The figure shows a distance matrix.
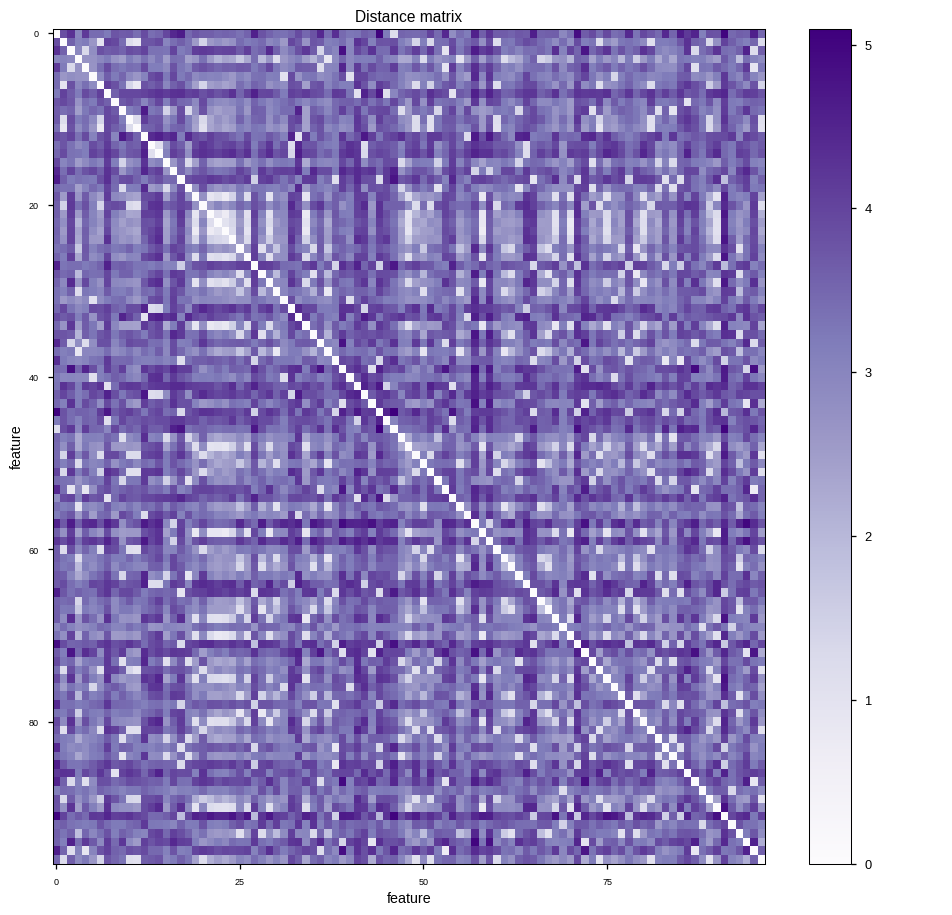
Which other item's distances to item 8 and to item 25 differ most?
86
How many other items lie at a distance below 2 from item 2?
5
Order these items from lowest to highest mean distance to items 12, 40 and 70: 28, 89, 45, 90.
90, 89, 28, 45
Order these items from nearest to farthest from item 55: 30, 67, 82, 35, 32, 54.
30, 67, 35, 82, 32, 54
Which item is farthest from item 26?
91
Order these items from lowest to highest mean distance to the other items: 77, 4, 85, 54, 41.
77, 4, 85, 54, 41
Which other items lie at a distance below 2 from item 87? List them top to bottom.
2, 4, 36, 53, 95
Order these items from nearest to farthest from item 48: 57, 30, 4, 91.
30, 4, 57, 91
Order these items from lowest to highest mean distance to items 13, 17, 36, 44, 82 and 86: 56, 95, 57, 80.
95, 56, 80, 57
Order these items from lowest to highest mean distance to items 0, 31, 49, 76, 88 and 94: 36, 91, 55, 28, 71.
55, 28, 36, 71, 91
